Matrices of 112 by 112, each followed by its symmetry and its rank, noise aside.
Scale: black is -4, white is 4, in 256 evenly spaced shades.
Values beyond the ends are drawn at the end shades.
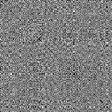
symmetric, rank eight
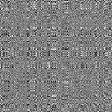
antisymmetric, rank six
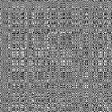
no symmetry, rank four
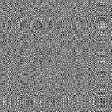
no symmetry, rank six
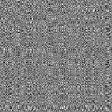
antisymmetric, rank eight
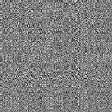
no symmetry, rank eight
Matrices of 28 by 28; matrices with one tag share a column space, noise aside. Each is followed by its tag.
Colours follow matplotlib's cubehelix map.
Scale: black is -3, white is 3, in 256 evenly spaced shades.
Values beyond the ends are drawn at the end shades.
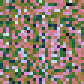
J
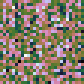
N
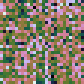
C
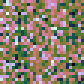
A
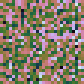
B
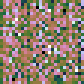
N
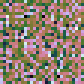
J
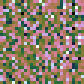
A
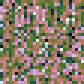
N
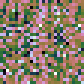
N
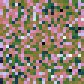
N
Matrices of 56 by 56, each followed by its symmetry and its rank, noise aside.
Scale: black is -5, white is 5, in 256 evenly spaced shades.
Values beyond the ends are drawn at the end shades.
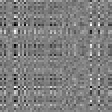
no symmetry, rank one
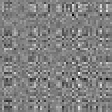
antisymmetric, rank two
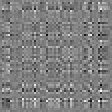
antisymmetric, rank two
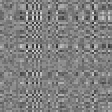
no symmetry, rank one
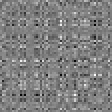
symmetric, rank two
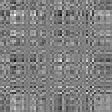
symmetric, rank two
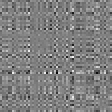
antisymmetric, rank two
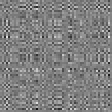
antisymmetric, rank two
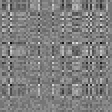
no symmetry, rank one
